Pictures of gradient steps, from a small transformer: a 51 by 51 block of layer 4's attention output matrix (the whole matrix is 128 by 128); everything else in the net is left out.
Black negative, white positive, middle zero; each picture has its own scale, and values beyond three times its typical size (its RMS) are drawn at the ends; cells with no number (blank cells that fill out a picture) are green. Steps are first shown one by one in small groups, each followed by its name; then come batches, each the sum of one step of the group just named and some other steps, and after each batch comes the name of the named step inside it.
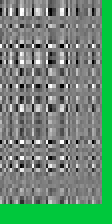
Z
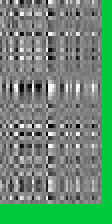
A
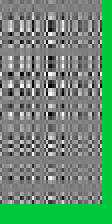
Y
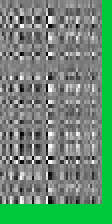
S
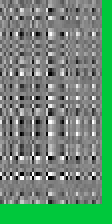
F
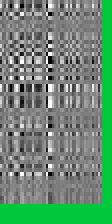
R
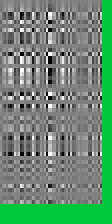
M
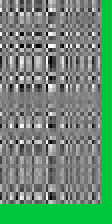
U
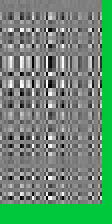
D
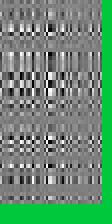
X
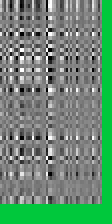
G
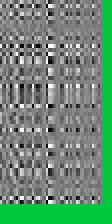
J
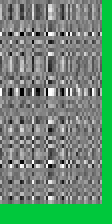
X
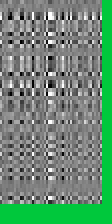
Y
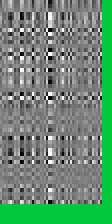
M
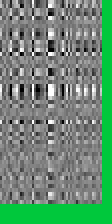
F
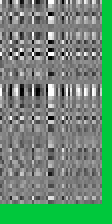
R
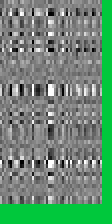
Z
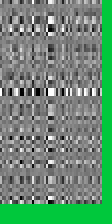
X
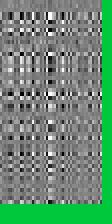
M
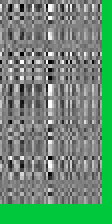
R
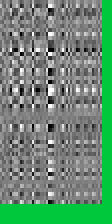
M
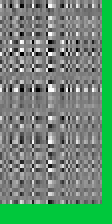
G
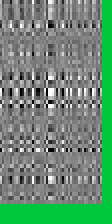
X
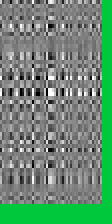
X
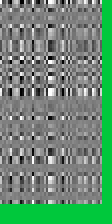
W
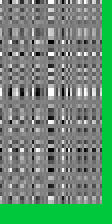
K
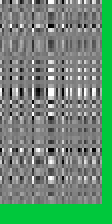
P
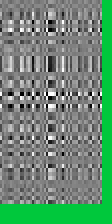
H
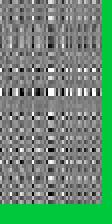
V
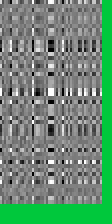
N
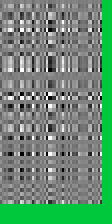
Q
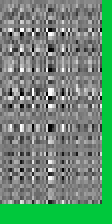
Q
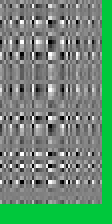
N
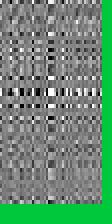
H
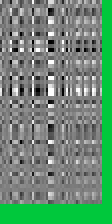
N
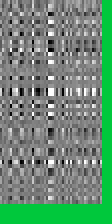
P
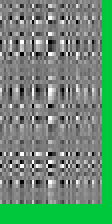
W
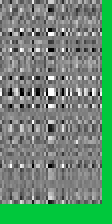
H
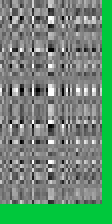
N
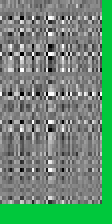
Q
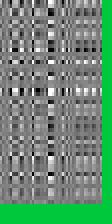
W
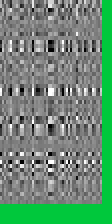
N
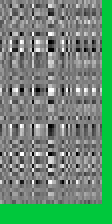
N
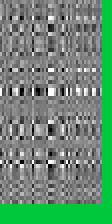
V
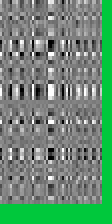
K
